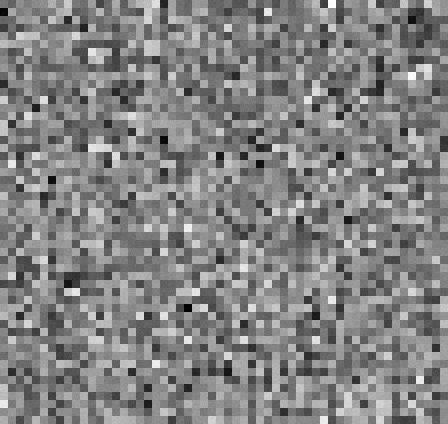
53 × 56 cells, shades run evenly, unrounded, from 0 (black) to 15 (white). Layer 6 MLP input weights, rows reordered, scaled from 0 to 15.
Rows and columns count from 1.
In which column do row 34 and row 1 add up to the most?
42
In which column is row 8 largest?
13
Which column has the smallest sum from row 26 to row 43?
7
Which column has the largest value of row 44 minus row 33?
28
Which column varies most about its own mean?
52
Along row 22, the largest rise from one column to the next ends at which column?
48
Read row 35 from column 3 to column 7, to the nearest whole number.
3 9 5 11 4
